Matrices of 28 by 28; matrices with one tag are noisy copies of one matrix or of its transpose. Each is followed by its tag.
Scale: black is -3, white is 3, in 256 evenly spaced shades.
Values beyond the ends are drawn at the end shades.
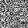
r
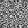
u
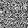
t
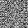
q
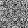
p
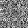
p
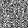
t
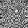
u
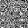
r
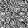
r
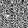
t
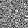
u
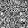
r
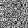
p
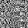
r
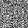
t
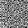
q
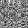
p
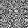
u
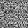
t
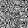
r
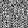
t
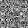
r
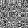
p
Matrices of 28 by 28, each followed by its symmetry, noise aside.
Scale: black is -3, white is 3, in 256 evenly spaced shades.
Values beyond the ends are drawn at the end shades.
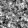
antisymmetric.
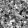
antisymmetric.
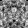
mirrored left to right.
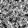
no symmetry.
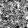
antisymmetric.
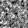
antisymmetric.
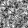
symmetric.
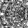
mirrored top to bottom.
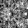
mirrored top to bottom.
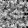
mirrored top to bottom.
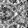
mirrored top to bottom.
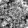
symmetric across the other diagonal.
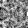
mirrored top to bottom.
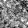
symmetric across the other diagonal.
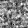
same after a half turn.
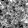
antisymmetric.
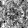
mirrored top to bottom.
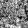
antisymmetric.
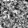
antisymmetric.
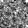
symmetric across the other diagonal.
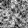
no symmetry.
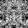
mirrored left to right.
